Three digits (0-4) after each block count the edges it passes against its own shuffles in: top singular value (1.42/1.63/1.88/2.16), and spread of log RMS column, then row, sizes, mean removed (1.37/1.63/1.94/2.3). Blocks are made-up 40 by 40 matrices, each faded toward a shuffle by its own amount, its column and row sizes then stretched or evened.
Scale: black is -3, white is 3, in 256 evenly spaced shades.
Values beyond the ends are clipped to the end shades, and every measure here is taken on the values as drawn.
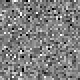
0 0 1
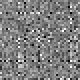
3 3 3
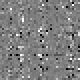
0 4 2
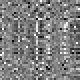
4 3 2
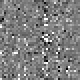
1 3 1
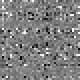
0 1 4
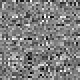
2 1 4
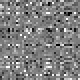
4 1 4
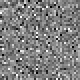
2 1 0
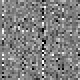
2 4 0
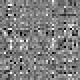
3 4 2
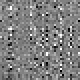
3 4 2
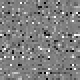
0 1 4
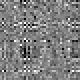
4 3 3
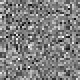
3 1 1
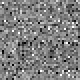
1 0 0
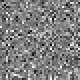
2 1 1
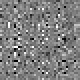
3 4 2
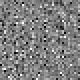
0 3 0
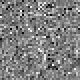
1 1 1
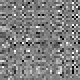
4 4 3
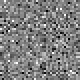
3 1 0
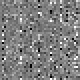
0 4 0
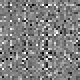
4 3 3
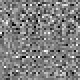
3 0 4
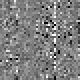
1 4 1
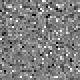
0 0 1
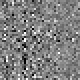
0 4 1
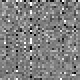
3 3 2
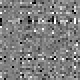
3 3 3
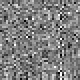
3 3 0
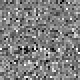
1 0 3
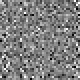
2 4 0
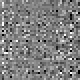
0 4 4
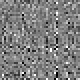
3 4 2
